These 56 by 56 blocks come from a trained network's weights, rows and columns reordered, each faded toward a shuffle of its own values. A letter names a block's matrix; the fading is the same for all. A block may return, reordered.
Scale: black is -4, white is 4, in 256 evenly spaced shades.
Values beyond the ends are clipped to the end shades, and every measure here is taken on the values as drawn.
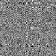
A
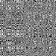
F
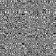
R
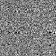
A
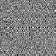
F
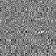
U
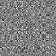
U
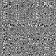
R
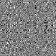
R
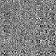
A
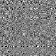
F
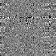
F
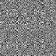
U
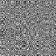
U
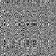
F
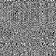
A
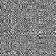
U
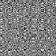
F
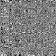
A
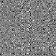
R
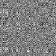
U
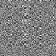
U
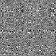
R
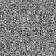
A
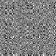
U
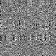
A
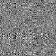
R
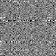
F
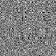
A
